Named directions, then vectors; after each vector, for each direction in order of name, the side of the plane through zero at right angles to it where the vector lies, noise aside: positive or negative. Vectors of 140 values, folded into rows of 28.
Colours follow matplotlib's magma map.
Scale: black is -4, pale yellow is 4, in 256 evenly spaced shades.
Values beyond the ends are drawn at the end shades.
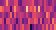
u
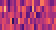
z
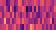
negative, positive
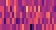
positive, negative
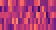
negative, negative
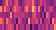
positive, positive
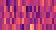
negative, positive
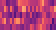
negative, positive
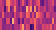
positive, negative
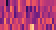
negative, positive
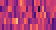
negative, negative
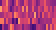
positive, positive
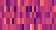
negative, positive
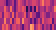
negative, positive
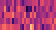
negative, positive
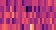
negative, positive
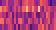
positive, positive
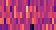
positive, negative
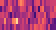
negative, negative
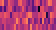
negative, negative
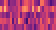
positive, positive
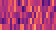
positive, negative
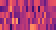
negative, negative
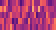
positive, positive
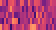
negative, negative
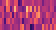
positive, negative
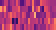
positive, positive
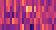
positive, negative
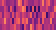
negative, positive
